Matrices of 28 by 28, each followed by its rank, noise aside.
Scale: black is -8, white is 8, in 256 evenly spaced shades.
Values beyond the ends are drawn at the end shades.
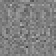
six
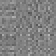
four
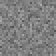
eight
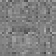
four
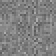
six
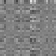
two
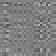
two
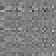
three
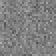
eight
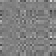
two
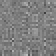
four
